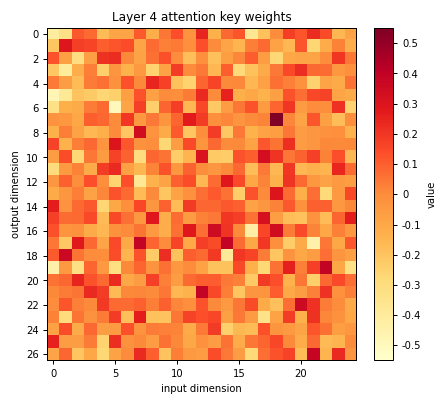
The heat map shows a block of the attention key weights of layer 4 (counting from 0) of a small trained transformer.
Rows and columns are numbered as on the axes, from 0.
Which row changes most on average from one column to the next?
17
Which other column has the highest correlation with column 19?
21
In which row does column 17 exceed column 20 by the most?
15
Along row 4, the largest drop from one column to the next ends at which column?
10
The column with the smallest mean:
16
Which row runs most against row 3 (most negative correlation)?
18
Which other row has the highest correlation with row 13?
7
